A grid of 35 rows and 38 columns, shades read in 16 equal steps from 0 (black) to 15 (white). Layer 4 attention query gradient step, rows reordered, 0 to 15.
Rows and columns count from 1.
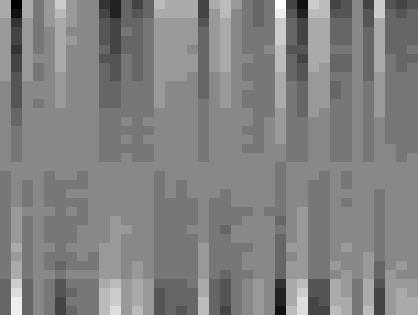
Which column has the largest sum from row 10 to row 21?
26
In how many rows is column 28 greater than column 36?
11
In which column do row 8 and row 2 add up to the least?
2
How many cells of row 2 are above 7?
19
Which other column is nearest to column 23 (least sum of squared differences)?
4
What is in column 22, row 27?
8
